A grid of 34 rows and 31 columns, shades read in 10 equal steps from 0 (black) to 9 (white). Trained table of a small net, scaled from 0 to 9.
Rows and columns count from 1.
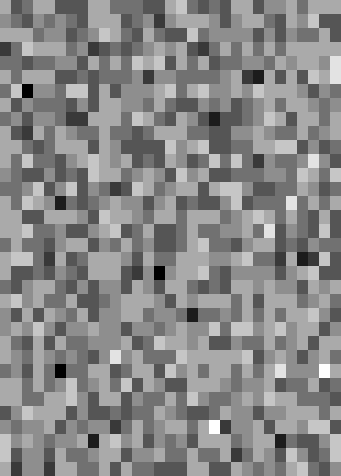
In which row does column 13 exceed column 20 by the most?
9
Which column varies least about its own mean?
10
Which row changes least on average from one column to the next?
30
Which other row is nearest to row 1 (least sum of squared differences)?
21
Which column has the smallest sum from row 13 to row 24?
15
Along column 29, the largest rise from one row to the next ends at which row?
20
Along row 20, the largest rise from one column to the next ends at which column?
16
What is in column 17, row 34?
3
